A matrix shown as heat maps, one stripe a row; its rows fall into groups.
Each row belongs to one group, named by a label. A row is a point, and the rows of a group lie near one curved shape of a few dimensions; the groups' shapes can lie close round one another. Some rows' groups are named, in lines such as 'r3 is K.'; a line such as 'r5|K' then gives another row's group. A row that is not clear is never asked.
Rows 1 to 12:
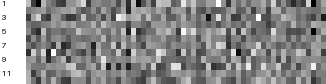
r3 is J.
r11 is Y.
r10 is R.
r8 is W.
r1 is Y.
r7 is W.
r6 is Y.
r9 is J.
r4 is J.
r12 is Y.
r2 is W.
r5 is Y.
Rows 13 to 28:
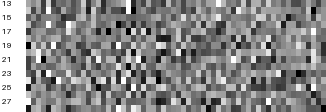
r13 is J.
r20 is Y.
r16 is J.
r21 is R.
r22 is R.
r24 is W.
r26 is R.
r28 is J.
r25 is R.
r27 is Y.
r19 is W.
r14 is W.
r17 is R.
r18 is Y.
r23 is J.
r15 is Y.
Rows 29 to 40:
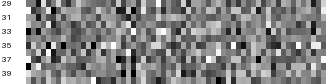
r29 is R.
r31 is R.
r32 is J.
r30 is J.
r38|Y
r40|W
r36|J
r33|Y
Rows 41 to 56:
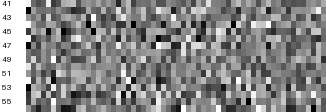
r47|Y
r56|Y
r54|Y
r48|Y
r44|Y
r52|W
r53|J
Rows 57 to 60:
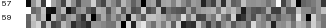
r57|J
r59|W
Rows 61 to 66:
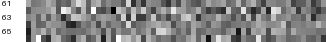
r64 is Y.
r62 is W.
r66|J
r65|W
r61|R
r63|Y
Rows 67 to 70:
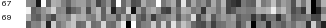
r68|R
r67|R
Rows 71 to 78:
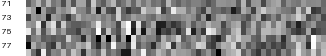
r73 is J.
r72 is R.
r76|R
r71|J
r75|R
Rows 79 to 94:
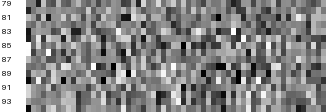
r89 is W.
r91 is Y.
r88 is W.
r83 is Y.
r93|R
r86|J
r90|J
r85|Y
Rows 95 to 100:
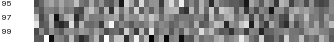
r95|W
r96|R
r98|J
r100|R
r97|J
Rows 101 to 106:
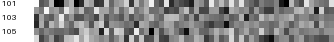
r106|Y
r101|J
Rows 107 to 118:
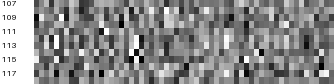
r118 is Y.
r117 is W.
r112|J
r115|W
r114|W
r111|W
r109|W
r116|R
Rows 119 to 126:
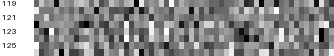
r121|R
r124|R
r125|Y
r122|Y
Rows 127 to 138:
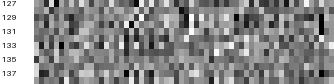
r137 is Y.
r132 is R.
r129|Y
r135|J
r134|J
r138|W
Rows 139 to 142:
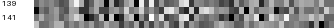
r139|R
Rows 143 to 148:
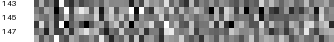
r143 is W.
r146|W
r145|W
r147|R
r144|W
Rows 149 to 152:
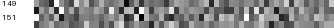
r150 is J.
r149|J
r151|W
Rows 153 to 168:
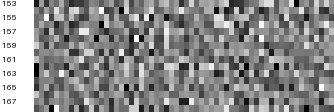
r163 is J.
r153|Y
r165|R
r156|W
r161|R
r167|R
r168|J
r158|W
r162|Y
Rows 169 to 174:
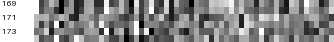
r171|Y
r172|W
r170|J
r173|R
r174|J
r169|J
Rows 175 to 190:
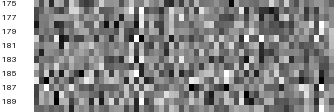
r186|Y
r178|R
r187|Y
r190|R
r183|W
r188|W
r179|R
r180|W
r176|Y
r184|W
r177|W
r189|W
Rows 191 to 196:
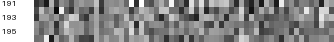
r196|R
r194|W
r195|Y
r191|Y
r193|Y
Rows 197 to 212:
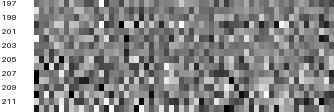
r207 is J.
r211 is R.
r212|J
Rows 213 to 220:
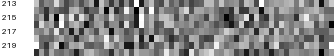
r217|J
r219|J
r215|J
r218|R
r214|R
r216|W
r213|W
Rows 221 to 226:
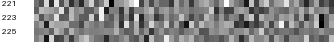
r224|R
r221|J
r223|W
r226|R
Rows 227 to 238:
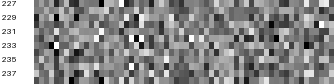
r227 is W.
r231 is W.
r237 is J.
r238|W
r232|Y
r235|W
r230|R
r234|J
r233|J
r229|J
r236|Y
